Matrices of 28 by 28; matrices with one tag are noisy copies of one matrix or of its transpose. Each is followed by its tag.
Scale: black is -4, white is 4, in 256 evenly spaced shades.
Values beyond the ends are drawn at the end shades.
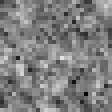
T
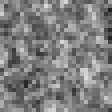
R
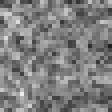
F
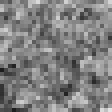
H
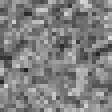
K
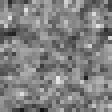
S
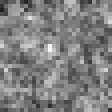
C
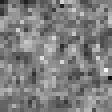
C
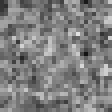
C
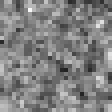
H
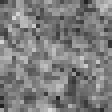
T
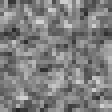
S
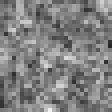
T
